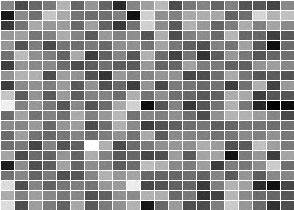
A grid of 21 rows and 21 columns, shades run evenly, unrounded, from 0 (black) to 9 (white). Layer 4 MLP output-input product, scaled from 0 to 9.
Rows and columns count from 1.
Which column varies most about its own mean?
1
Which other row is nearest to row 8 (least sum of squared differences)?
20
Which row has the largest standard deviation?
11
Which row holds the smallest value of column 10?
2
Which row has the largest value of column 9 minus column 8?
8
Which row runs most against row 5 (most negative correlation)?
7
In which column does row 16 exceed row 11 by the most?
21
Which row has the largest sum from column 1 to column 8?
4
